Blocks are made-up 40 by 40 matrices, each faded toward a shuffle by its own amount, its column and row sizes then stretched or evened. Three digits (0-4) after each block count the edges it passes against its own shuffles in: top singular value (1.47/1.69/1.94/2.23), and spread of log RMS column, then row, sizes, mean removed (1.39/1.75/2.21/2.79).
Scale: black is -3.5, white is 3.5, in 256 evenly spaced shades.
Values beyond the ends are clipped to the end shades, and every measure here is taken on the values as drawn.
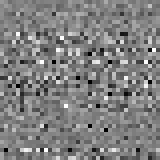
1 0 4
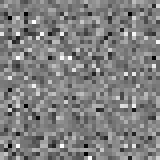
2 1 2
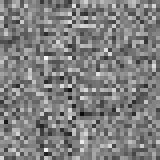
2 2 0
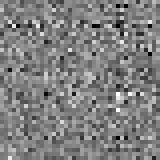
0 1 2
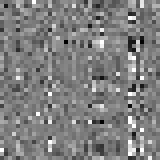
4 3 1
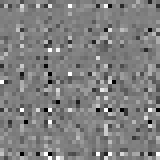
3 3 3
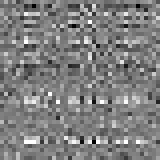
4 1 3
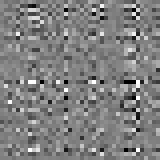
4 3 3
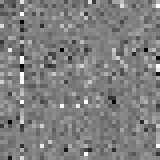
1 2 1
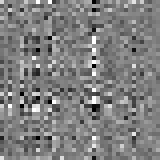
4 4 2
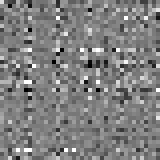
2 3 3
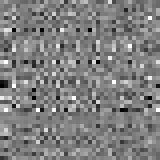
4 2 3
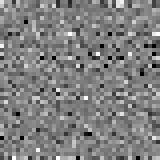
3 0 2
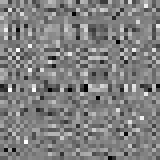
4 0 2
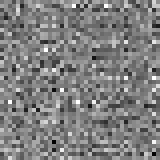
3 1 2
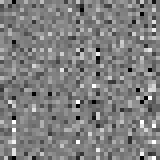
0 3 0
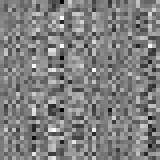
3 4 0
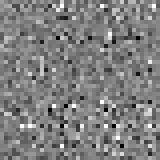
0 1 2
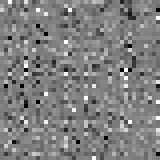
1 3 0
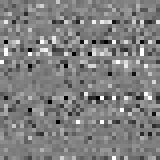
2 0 4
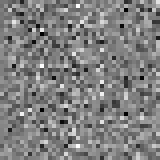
0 2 0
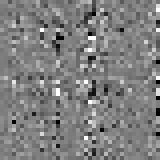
1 3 0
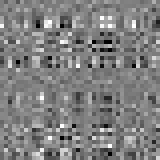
4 3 4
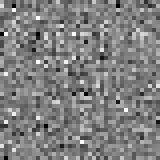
1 1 0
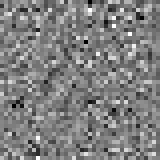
1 1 0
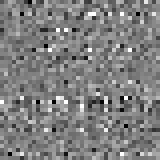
2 0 3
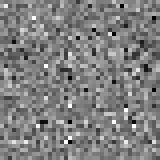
0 1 1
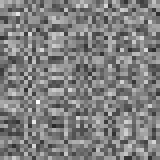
3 0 0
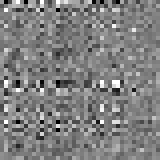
4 3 3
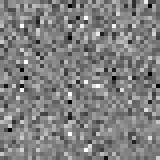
1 1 0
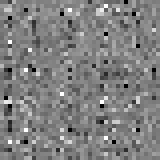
2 2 1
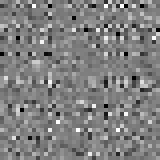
3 1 3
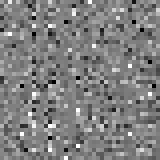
2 1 0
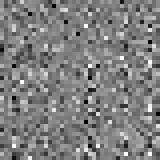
3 3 0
